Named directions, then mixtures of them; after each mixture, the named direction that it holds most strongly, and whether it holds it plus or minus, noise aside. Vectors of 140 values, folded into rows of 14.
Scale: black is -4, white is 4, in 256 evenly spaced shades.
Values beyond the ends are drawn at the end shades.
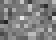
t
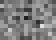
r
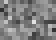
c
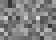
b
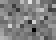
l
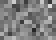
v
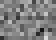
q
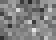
l, minus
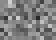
b, minus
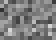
c, plus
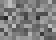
b, minus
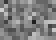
c, minus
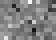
l, plus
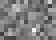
v, minus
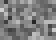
c, minus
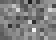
l, minus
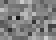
c, minus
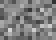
r, plus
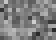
c, plus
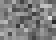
t, minus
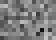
q, plus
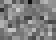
c, plus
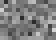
c, minus
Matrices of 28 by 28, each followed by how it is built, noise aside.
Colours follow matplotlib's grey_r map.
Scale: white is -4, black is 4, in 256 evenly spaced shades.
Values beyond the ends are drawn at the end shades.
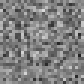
blocks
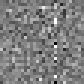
uneven columns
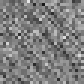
Toeplitz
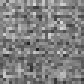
blocks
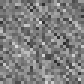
Toeplitz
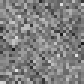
Toeplitz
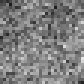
smooth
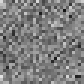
Hankel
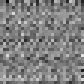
repeating columns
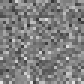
repeating columns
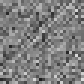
Hankel
